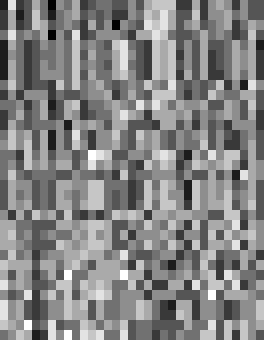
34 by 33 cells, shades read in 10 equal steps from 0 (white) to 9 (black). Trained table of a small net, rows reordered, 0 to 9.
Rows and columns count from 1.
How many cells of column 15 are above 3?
22
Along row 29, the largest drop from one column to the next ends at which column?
25
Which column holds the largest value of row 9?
31
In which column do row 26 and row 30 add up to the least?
27
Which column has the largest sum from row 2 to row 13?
1
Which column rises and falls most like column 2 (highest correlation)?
10
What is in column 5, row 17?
4
